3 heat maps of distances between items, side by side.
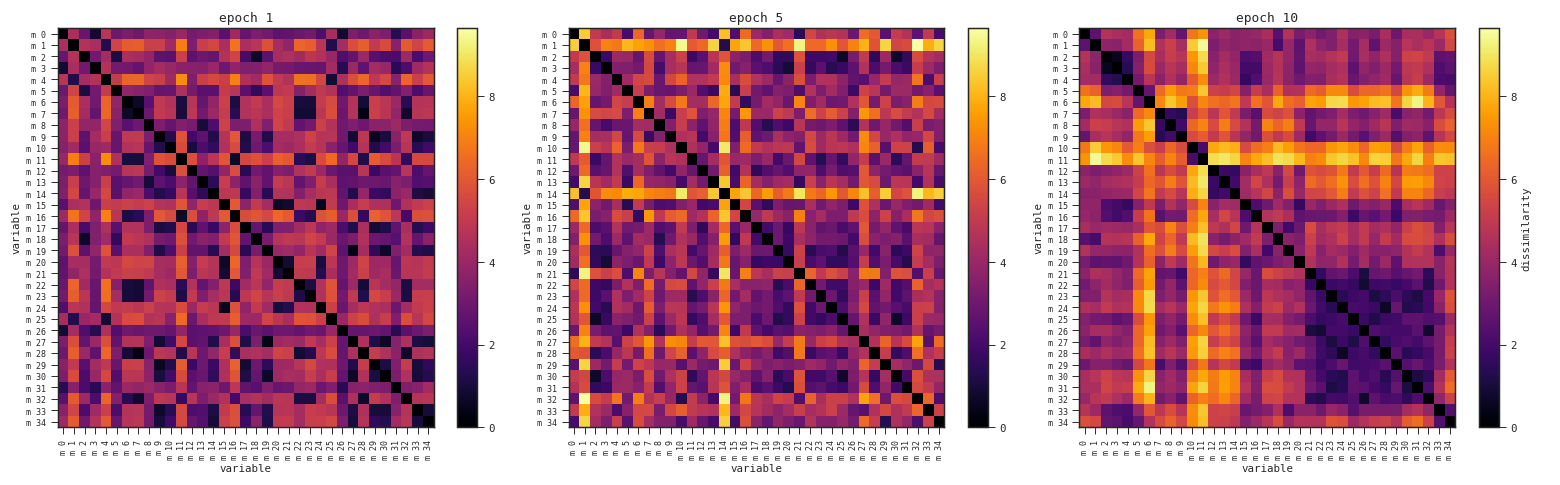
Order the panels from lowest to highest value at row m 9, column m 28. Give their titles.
epoch 10, epoch 1, epoch 5
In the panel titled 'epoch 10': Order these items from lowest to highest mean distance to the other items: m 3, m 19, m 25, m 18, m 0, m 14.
m 25, m 3, m 0, m 19, m 18, m 14
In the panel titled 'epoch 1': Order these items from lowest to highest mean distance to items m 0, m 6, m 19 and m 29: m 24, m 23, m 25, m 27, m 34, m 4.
m 27, m 34, m 23, m 24, m 25, m 4
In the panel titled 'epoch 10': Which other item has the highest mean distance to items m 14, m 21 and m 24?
m 11
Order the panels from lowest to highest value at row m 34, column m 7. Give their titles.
epoch 5, epoch 1, epoch 10
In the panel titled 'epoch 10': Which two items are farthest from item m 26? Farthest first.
m 6, m 11
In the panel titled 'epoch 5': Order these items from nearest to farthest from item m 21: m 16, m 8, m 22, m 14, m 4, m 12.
m 12, m 8, m 4, m 22, m 16, m 14
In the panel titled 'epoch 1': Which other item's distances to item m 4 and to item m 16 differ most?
m 11
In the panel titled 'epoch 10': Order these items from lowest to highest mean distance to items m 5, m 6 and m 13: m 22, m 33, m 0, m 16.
m 33, m 16, m 0, m 22
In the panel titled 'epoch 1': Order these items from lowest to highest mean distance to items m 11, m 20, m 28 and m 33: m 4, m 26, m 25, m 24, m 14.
m 26, m 14, m 24, m 25, m 4
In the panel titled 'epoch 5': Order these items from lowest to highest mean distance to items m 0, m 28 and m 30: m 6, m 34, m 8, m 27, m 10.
m 8, m 34, m 6, m 10, m 27
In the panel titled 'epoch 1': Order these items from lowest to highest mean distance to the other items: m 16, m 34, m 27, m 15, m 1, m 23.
m 27, m 34, m 23, m 15, m 16, m 1
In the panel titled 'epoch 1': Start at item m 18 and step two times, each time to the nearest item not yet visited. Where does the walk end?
m 5
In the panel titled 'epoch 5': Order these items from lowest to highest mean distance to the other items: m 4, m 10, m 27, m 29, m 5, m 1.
m 5, m 29, m 4, m 10, m 27, m 1
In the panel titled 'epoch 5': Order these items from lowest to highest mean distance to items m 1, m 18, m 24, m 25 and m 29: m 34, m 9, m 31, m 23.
m 31, m 23, m 34, m 9
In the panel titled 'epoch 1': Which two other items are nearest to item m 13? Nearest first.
m 8, m 14
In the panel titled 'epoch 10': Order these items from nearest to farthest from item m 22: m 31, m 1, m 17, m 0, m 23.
m 23, m 31, m 0, m 1, m 17
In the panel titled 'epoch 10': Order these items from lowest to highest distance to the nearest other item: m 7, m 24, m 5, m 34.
m 24, m 7, m 34, m 5
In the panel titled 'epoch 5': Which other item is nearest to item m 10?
m 32
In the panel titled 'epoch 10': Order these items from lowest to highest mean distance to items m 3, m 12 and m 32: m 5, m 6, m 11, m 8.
m 8, m 5, m 6, m 11
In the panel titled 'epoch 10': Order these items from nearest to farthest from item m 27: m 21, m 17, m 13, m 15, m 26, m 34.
m 26, m 21, m 15, m 17, m 34, m 13
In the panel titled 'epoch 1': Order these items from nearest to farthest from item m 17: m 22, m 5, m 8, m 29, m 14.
m 29, m 14, m 5, m 8, m 22
